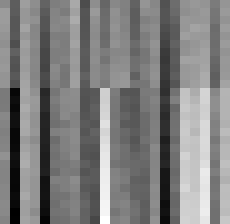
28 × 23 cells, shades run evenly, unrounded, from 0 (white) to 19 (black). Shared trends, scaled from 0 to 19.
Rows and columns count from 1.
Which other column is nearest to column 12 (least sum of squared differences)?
16
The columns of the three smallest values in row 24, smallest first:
11, 21, 19
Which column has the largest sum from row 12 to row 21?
2
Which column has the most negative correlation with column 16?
22
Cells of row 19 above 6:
18
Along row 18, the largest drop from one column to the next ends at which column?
3
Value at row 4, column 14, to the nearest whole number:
12
